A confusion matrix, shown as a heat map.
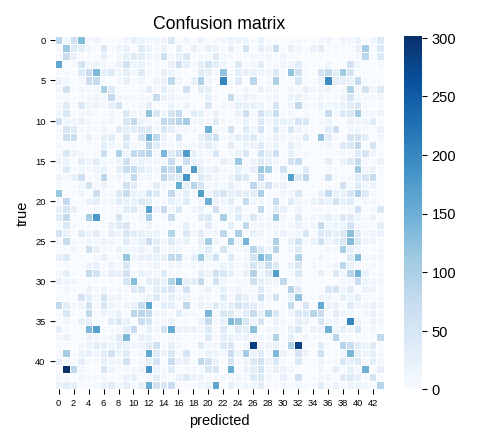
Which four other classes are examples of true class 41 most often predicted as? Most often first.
1, 12, 23, 2
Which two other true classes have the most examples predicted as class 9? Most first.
37, 27
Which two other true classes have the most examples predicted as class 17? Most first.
14, 10
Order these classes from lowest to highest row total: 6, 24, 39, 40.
6, 40, 24, 39
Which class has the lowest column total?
34
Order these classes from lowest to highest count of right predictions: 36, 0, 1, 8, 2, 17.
2, 8, 0, 1, 36, 17
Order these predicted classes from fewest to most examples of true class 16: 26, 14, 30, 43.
43, 26, 30, 14
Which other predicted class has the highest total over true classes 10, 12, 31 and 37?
9
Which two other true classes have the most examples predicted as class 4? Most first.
36, 22
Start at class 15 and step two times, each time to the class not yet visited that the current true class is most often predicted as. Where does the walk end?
39
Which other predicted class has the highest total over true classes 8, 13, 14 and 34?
12
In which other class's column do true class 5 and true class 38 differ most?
32
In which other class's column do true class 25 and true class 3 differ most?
0
